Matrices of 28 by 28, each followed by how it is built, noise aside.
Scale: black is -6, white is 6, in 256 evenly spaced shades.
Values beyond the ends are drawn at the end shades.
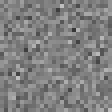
noise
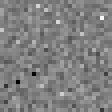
sparse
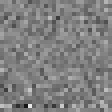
uneven rows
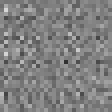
low rank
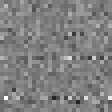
uneven rows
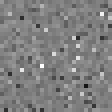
sparse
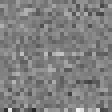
uneven rows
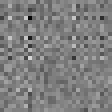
low rank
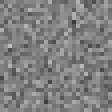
noise
